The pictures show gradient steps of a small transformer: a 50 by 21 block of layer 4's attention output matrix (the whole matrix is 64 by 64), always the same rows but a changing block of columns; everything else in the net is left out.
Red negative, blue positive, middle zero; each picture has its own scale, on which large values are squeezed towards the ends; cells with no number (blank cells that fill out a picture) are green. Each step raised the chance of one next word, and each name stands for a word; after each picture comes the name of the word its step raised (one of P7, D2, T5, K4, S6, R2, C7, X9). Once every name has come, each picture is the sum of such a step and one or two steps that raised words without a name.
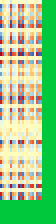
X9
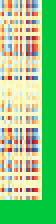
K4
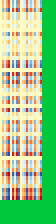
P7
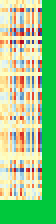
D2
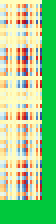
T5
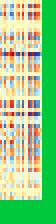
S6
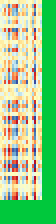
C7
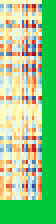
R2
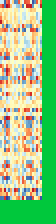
K4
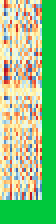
C7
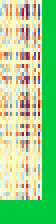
S6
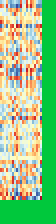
C7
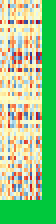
T5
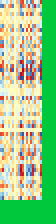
R2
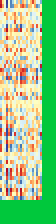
K4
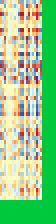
S6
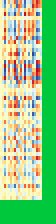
S6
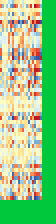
T5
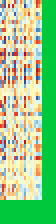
S6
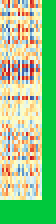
R2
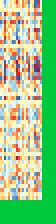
T5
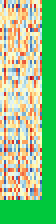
K4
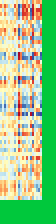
S6
